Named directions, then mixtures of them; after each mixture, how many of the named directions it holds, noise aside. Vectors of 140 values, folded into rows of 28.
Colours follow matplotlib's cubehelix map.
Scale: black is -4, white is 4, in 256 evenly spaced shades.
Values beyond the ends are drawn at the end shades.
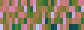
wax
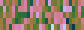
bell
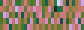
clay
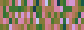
three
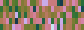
three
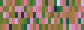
one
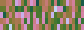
three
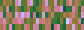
two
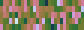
two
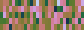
two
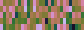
two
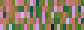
three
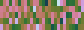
two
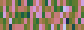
two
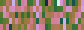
three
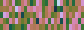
one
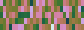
two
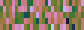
one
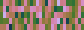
two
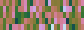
one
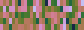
three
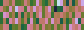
one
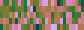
two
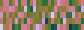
one
